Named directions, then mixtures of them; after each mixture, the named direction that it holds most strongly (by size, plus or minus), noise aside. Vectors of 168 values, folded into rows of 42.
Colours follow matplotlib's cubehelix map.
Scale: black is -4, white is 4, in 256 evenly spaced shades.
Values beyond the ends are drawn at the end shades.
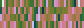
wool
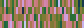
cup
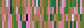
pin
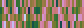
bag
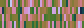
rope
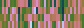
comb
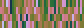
pin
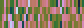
cup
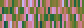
cup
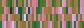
bag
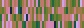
pin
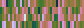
bag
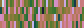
wool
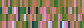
bag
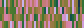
cup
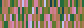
comb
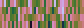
comb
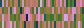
rope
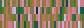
rope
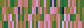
comb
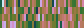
bag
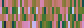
bag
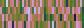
rope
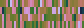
rope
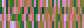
wool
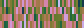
cup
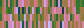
cup
